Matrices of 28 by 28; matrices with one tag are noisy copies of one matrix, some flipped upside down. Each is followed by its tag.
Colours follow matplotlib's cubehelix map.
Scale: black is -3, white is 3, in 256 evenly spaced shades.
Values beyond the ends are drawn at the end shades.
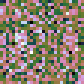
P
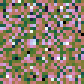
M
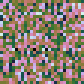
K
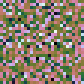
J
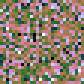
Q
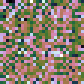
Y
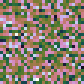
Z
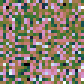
Q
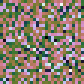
J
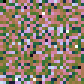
Y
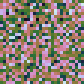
Q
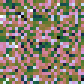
Z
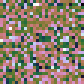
Z
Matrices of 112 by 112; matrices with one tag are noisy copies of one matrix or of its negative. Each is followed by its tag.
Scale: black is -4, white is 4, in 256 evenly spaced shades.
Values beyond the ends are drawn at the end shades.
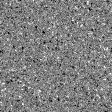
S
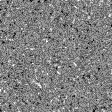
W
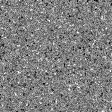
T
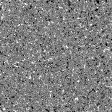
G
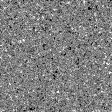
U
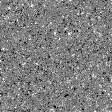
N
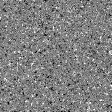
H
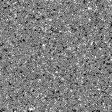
U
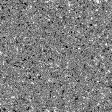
G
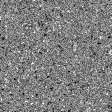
H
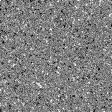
W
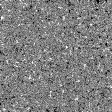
G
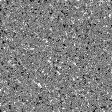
W
